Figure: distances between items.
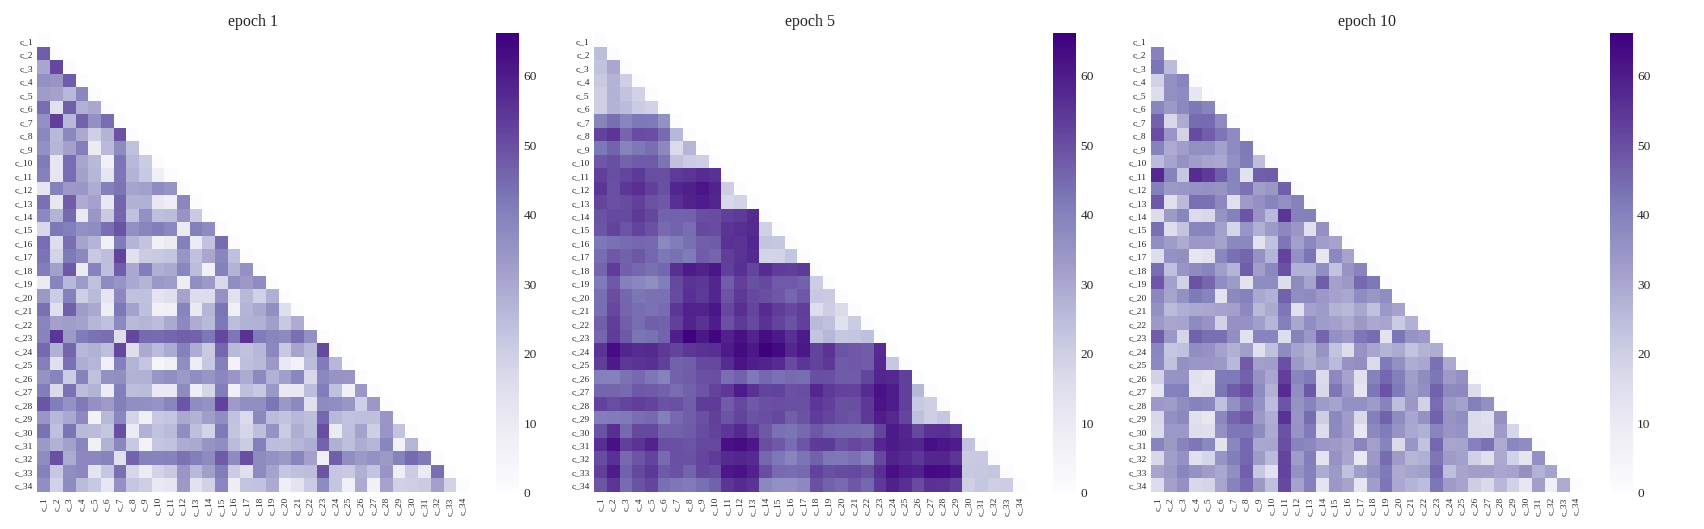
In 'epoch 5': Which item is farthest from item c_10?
c_23
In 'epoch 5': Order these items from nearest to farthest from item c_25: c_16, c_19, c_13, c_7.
c_7, c_16, c_19, c_13
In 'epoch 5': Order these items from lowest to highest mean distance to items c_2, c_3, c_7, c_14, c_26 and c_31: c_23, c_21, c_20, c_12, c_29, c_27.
c_29, c_27, c_20, c_21, c_12, c_23
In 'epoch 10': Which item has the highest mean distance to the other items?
c_11
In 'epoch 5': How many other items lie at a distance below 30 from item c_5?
5
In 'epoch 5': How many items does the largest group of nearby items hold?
6
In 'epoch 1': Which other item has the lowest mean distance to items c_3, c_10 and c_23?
c_32
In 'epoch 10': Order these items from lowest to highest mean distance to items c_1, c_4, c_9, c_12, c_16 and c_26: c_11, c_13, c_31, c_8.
c_31, c_13, c_8, c_11
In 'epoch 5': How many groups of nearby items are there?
8
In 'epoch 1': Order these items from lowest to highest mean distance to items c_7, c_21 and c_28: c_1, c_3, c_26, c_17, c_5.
c_26, c_5, c_3, c_17, c_1
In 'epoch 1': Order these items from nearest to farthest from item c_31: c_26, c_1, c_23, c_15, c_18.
c_26, c_1, c_15, c_18, c_23
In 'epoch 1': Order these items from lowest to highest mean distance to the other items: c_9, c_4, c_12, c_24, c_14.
c_9, c_14, c_24, c_4, c_12
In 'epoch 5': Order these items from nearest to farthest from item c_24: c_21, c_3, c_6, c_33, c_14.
c_21, c_6, c_3, c_33, c_14
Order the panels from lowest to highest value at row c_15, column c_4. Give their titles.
epoch 1, epoch 10, epoch 5
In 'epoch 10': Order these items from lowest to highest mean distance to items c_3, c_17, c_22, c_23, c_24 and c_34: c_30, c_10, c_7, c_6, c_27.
c_30, c_10, c_27, c_6, c_7
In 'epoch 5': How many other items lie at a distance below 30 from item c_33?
4
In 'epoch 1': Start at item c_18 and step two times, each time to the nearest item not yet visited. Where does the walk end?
c_4
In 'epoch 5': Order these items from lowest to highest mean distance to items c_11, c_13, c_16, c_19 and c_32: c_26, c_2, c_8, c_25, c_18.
c_18, c_26, c_2, c_8, c_25
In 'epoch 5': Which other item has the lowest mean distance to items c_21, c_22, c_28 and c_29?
c_20
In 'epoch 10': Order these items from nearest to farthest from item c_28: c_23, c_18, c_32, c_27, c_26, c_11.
c_32, c_18, c_27, c_26, c_23, c_11
